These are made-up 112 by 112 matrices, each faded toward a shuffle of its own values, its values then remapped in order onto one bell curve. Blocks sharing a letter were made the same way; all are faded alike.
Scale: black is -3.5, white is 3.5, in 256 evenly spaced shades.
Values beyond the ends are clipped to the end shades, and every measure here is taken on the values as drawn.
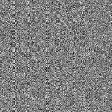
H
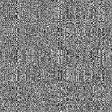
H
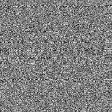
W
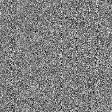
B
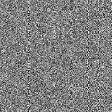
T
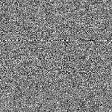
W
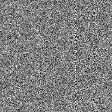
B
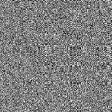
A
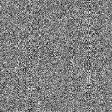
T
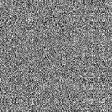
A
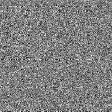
W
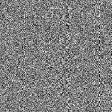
T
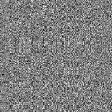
H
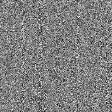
B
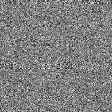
W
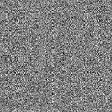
A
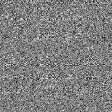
W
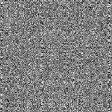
T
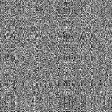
H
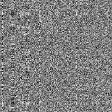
T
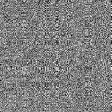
H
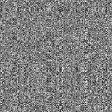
H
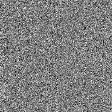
B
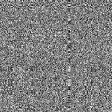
A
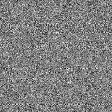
W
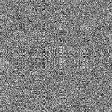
A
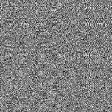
A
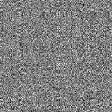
A
